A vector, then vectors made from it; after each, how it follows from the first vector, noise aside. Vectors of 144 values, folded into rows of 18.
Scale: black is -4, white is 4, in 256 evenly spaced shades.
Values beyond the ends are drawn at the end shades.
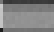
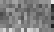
reversed, negated, partly zeroed.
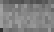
shrunk.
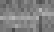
wrapped around, negated, shrunk.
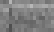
wrapped around, negated, shrunk.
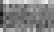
negated.
